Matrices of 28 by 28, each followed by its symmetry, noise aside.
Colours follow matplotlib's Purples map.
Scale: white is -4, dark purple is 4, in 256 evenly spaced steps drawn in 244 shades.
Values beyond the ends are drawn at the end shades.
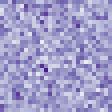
symmetric across the other diagonal.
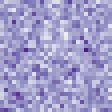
mirrored left to right.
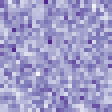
symmetric across the other diagonal.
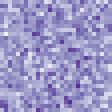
no symmetry.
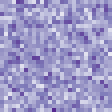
antisymmetric.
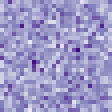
same after a half turn.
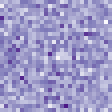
mirrored top to bottom.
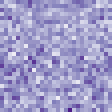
mirrored left to right.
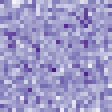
same after a half turn.
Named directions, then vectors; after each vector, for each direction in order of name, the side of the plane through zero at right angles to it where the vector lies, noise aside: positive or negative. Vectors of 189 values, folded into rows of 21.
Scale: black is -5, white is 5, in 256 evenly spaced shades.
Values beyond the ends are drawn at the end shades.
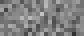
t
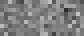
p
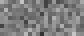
negative, negative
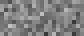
negative, positive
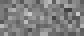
positive, positive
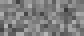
positive, negative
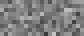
negative, positive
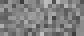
positive, positive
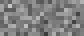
negative, positive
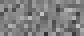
negative, positive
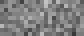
positive, positive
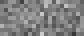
positive, positive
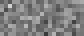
negative, positive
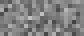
negative, positive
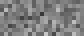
positive, negative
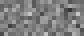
positive, negative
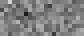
positive, negative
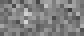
positive, positive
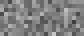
negative, positive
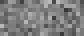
positive, positive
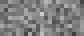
positive, positive
